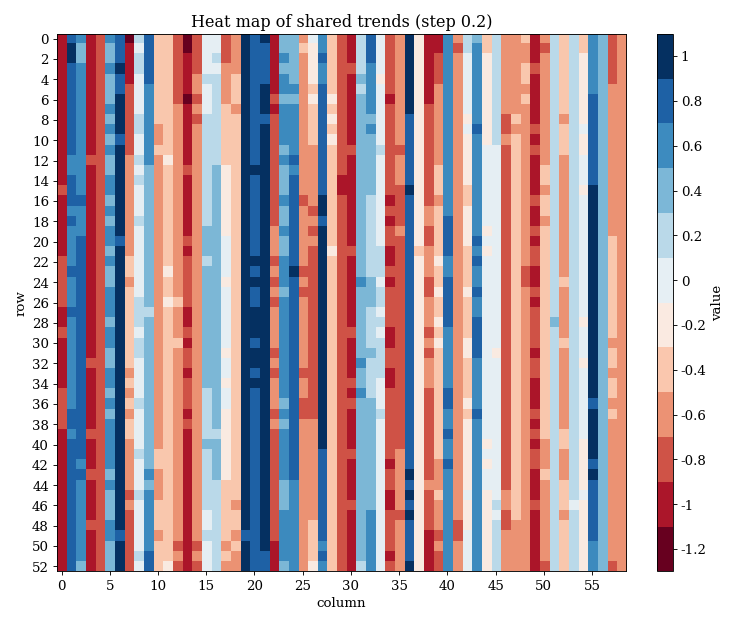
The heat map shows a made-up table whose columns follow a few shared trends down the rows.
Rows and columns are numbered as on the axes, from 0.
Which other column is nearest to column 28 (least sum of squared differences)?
11
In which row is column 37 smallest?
21
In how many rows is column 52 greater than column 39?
18
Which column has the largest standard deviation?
17
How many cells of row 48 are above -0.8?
46
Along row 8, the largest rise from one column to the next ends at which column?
1
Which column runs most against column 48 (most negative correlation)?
24
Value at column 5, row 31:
0.4
